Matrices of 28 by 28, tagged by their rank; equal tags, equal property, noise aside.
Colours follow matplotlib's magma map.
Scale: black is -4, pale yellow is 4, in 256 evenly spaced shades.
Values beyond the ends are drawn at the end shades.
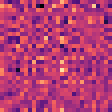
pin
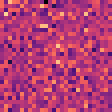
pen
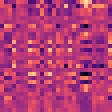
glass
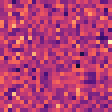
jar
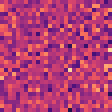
pen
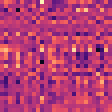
glass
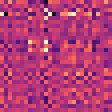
glass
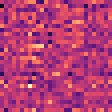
pen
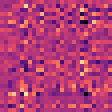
glass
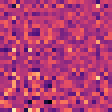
pin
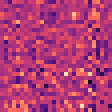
pen
